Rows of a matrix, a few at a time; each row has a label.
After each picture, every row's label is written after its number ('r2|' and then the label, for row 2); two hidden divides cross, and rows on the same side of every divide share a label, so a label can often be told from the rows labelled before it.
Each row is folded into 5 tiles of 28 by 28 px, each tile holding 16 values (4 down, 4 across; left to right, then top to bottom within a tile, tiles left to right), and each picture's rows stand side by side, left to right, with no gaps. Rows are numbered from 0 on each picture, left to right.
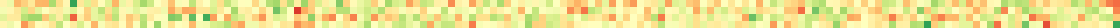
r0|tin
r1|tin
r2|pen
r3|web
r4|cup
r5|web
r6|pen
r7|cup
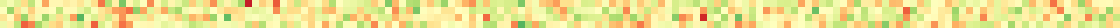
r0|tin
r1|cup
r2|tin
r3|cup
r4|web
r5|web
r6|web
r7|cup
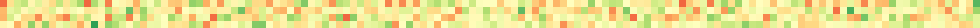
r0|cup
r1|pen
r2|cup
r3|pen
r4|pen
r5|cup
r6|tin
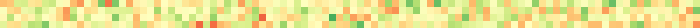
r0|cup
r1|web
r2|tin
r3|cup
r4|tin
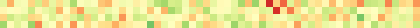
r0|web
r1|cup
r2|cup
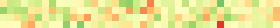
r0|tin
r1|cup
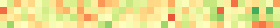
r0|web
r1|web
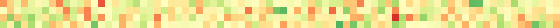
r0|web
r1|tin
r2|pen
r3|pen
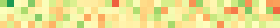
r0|tin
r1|cup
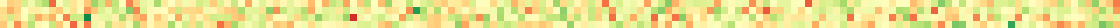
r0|cup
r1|cup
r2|tin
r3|tin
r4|pen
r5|web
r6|pen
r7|cup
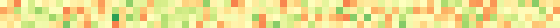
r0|web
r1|web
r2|cup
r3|cup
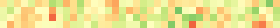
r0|pen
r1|web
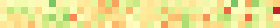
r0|tin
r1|cup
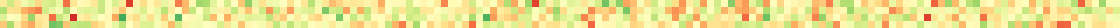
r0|pen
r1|tin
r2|web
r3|tin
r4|pen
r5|pen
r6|tin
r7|web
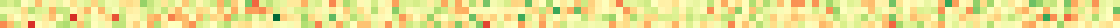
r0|pen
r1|tin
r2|web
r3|tin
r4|web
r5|tin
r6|tin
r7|tin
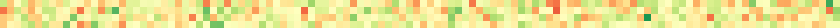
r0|web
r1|pen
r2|cup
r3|cup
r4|cup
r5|tin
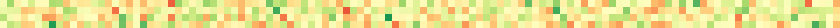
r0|pen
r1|web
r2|web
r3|tin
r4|tin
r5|cup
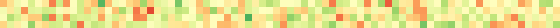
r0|cup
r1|web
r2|cup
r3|web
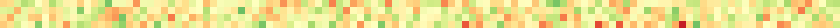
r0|pen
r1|pen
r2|cup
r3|tin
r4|web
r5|web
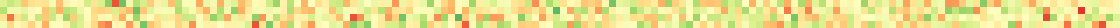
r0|tin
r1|web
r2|pen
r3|tin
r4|tin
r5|cup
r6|cup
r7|web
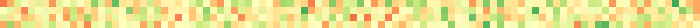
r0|cup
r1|pen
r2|tin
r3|web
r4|cup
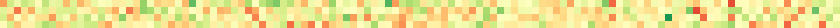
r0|pen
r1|tin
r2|tin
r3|pen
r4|cup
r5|web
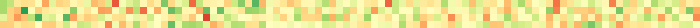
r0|tin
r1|cup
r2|cup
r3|cup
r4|cup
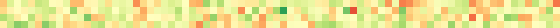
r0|cup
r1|web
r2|pen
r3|cup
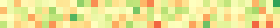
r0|web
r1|web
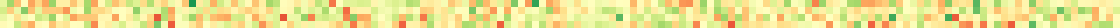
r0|tin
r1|tin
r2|web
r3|cup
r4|cup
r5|tin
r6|tin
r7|pen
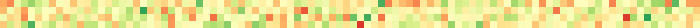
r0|cup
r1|pen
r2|cup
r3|cup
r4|cup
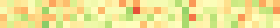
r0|cup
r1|cup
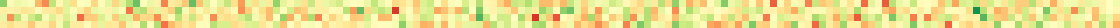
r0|tin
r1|tin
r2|pen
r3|pen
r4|pen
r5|cup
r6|tin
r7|pen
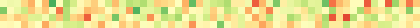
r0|tin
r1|tin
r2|cup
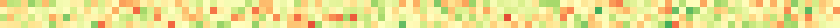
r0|pen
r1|pen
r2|pen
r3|tin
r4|web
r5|cup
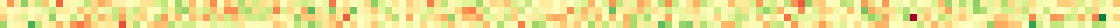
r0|web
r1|cup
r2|cup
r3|pen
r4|cup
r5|tin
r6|tin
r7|pen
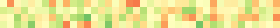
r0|cup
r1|pen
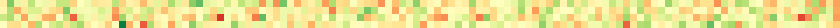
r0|pen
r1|pen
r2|tin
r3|pen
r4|pen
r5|cup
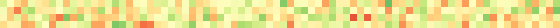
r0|pen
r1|pen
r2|tin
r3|tin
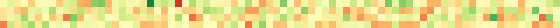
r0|cup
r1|pen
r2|tin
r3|web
